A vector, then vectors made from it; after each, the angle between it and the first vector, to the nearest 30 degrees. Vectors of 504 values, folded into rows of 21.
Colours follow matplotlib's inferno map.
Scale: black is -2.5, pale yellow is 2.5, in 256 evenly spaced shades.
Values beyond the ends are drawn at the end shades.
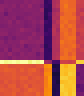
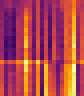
60 degrees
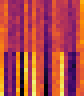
90 degrees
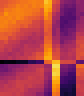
150 degrees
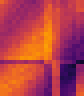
120 degrees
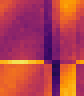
30 degrees
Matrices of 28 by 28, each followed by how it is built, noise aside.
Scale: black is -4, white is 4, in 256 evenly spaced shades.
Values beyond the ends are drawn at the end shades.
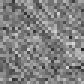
Toeplitz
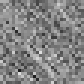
Toeplitz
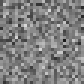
noise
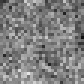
smooth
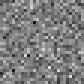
noise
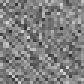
Toeplitz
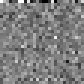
uneven rows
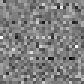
uneven rows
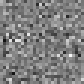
uneven rows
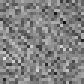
Toeplitz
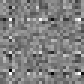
low rank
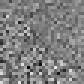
lower triangular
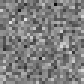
noise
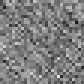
Toeplitz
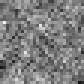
smooth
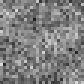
smooth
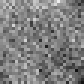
smooth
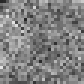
smooth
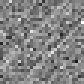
Hankel
